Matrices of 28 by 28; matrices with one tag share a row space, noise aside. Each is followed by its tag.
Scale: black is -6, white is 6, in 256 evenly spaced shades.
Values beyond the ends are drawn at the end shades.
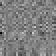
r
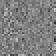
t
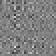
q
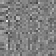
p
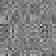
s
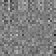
t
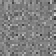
t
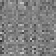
r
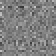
r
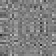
s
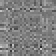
s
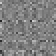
r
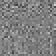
t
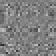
p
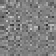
p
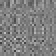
q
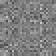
s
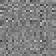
s
